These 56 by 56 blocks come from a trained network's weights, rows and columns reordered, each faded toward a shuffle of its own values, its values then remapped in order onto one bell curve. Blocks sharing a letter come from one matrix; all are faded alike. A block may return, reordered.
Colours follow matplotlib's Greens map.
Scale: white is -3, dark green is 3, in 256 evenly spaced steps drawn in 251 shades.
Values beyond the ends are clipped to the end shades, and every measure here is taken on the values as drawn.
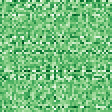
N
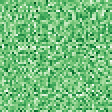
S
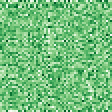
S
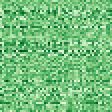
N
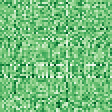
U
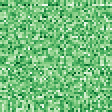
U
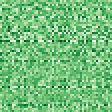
N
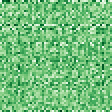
U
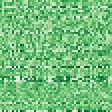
N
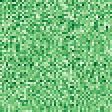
U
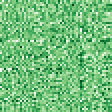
U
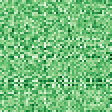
S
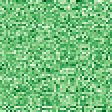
U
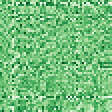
U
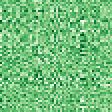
N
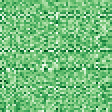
S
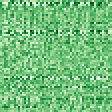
N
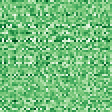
N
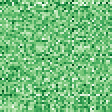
S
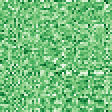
S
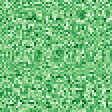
U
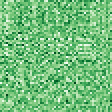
S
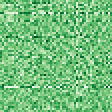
U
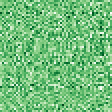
U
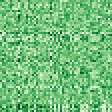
S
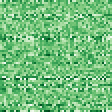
N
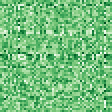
S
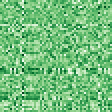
S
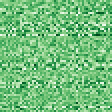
N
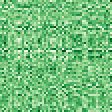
N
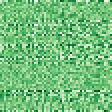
N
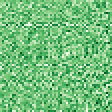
S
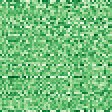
N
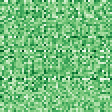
U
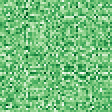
S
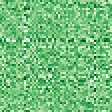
S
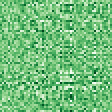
N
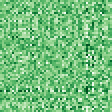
S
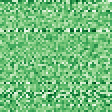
N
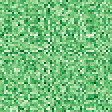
S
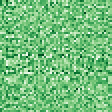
U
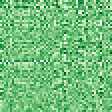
S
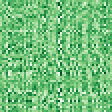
N
